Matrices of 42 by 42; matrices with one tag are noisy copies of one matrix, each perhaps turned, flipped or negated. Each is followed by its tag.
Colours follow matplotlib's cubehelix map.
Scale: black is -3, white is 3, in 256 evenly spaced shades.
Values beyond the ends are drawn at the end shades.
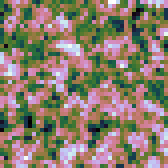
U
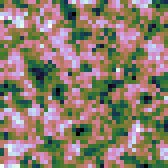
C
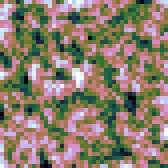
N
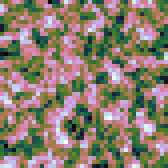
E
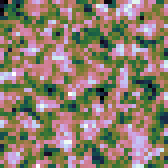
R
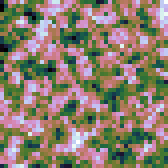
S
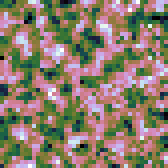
E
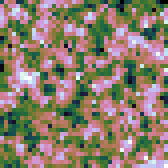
S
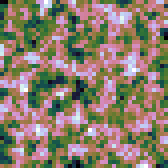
N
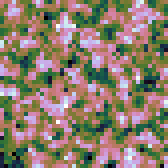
R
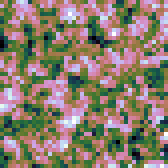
U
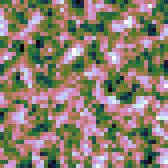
E
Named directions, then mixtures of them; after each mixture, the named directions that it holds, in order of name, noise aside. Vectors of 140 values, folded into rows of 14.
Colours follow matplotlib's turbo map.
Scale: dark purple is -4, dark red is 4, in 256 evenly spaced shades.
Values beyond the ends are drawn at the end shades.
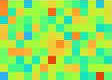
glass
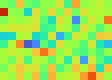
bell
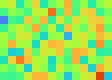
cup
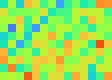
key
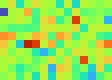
bell.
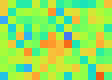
cup, glass, key.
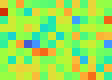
bell.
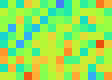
key.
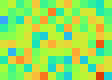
cup.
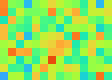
glass.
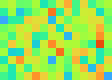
cup.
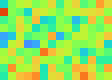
bell, key.
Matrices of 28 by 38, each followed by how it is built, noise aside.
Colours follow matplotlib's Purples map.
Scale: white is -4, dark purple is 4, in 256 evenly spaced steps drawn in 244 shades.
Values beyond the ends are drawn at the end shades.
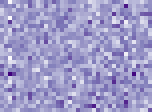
uneven columns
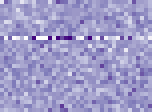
uneven rows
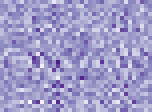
low rank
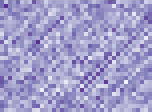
Hankel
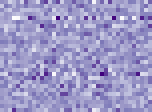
uneven rows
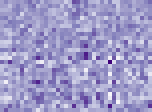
low rank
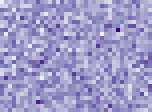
noise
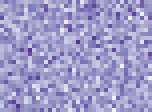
noise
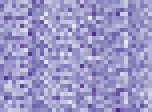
repeating rows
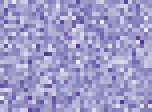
noise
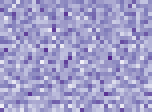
repeating columns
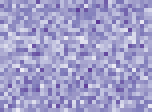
repeating columns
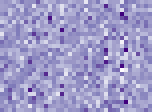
uneven columns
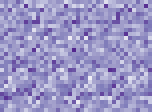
repeating columns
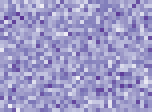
noise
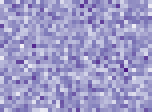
noise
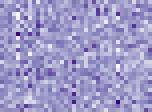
uneven columns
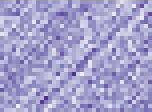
Hankel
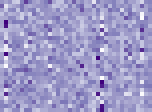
uneven columns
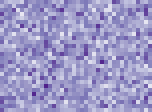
repeating rows
